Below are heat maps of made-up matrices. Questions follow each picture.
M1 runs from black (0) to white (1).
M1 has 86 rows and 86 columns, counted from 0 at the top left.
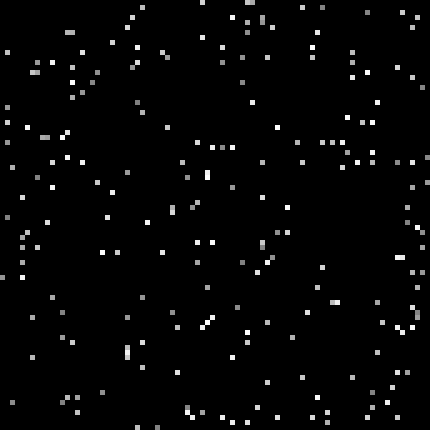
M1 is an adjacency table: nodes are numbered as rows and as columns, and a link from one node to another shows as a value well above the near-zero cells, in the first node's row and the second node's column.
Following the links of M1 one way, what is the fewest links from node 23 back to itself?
6
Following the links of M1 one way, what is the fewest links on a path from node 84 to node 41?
3
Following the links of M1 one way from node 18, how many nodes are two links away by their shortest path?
2
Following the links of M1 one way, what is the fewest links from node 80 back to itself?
2
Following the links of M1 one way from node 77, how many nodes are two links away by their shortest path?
2
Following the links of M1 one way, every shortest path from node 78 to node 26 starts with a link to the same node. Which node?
node 74
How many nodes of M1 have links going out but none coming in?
7
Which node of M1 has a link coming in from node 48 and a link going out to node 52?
node 39
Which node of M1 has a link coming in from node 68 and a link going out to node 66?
node 28
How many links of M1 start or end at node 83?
11
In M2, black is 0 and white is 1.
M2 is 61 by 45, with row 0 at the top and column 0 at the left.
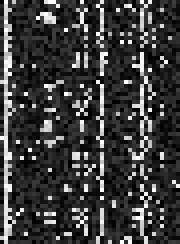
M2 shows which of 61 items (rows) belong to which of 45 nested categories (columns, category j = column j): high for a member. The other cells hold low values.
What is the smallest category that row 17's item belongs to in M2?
37
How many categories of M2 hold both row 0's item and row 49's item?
6
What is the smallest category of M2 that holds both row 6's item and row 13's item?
19
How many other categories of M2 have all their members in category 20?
6
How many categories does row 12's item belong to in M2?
1
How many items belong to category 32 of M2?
11
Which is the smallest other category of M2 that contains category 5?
34
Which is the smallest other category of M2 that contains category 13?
11
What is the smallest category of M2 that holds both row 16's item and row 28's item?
40
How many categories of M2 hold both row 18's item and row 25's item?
4
